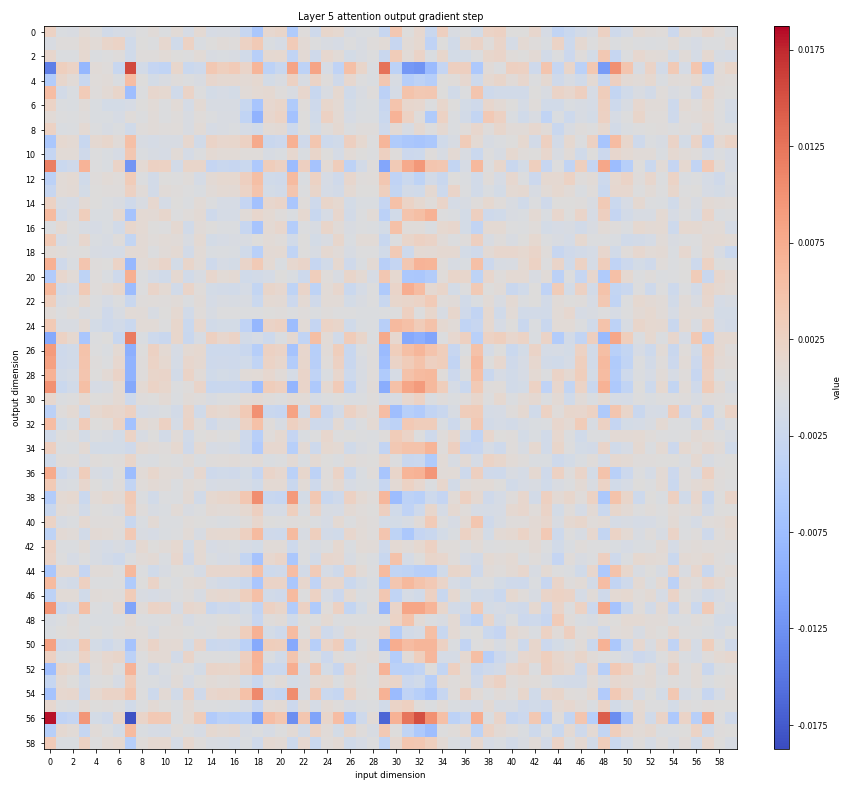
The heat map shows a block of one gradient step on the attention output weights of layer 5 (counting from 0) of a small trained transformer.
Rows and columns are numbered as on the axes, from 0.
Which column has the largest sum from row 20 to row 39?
0
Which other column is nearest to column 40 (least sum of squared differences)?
52
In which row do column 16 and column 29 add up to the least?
56
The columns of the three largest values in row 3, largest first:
7, 29, 49
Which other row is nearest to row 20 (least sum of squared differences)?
57
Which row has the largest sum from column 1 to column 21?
54
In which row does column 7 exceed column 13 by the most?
3
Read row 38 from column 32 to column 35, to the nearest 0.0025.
-0.005 -0.0025 -0.0025 0
